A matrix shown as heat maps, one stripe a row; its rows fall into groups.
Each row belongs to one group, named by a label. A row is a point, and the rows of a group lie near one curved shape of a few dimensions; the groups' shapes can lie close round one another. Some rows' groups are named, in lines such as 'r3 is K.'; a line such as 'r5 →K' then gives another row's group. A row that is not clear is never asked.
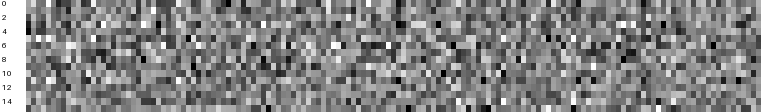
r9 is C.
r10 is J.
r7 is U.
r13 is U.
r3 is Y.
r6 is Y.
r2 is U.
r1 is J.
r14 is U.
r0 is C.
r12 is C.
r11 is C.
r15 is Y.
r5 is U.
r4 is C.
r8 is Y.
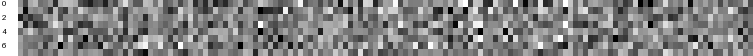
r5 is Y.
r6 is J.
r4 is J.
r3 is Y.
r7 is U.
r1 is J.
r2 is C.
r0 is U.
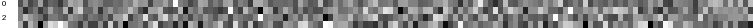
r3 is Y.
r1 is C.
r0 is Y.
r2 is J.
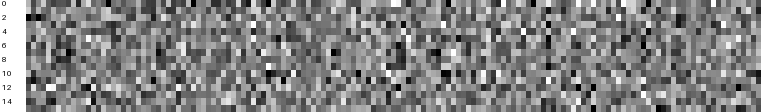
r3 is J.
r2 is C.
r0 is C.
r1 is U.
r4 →U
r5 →J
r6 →C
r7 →Y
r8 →C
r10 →J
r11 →C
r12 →C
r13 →Y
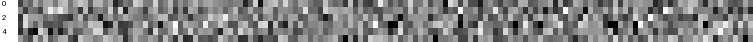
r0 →Y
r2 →Y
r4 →C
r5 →J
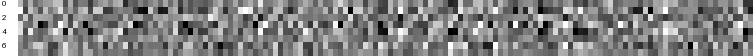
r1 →U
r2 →Y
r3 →U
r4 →U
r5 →U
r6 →U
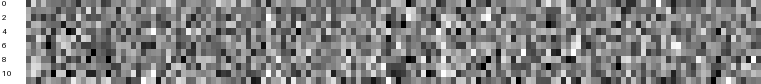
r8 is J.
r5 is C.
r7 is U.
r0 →Y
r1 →J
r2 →Y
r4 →J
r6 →Y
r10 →J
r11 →Y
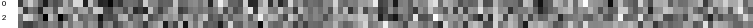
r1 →U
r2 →J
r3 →C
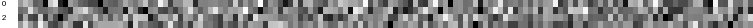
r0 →J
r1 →J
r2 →Y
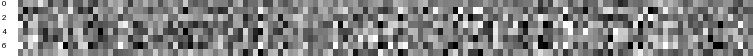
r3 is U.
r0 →U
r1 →Y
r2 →Y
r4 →C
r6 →U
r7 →Y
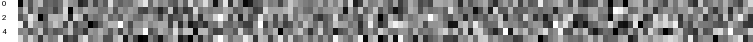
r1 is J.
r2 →C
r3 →U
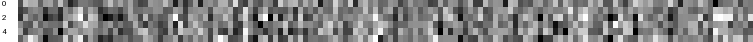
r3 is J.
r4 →J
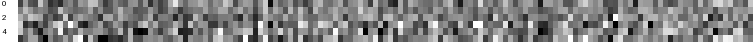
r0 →C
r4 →U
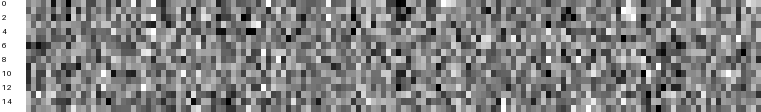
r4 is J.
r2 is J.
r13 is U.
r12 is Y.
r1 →J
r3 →U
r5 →Y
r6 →C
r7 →Y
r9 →Y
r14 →C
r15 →U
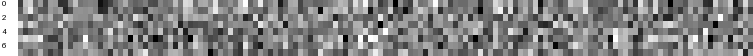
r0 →J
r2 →Y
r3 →U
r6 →J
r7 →J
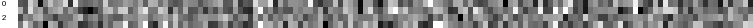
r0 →C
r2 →Y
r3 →J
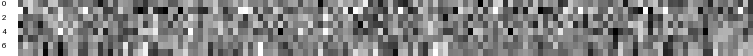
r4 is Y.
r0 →J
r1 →U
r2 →Y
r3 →C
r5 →C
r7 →J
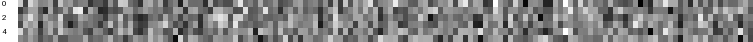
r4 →U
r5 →J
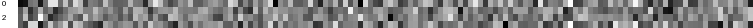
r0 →C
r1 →Y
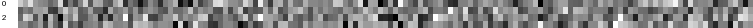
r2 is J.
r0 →U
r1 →U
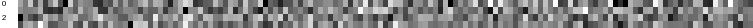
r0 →J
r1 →C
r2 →C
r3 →U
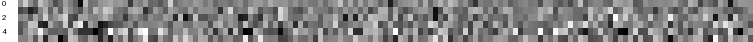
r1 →C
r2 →J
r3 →C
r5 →J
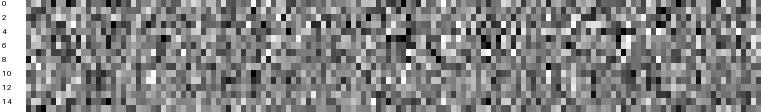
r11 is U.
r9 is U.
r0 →J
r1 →Y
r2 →C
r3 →U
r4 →Y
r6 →J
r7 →Y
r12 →U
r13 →Y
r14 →J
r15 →C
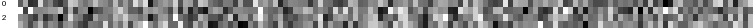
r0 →Y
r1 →U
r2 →Y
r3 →J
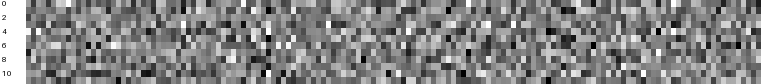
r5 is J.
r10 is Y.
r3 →Y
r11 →J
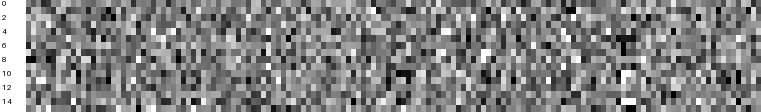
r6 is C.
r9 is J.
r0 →U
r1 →J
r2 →U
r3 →C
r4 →J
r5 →Y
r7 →Y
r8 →C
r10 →J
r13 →Y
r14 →J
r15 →U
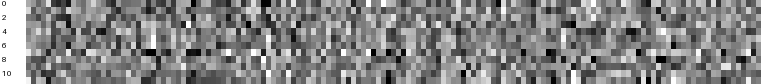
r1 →U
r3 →J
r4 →U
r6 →J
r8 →Y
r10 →Y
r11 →U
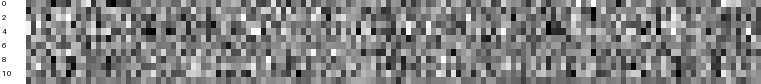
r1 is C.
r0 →C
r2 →Y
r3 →U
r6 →C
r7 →Y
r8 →J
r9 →J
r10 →J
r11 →C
